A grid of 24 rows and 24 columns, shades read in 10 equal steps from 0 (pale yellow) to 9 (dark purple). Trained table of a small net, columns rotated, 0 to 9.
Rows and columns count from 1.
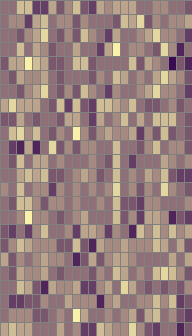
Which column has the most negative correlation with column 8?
20
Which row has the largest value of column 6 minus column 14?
21
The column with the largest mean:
24
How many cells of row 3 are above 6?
2
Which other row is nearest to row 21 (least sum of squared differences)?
1
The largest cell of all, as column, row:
22, 5
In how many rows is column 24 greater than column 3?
19
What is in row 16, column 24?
7
